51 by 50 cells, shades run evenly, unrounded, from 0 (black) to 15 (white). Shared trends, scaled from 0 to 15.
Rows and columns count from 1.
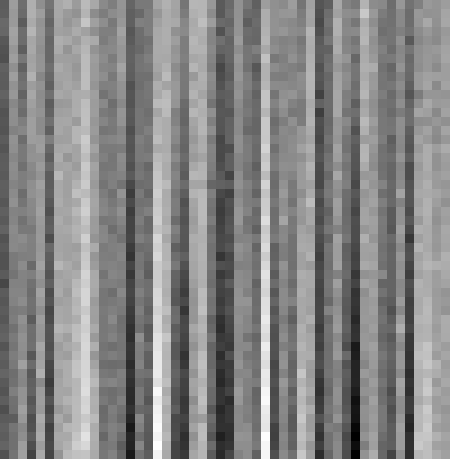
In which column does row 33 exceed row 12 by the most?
34
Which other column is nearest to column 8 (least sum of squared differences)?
11
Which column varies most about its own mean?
40
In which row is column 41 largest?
2
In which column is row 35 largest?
30
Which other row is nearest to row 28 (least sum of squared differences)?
32
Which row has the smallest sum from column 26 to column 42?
48
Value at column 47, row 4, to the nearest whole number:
8
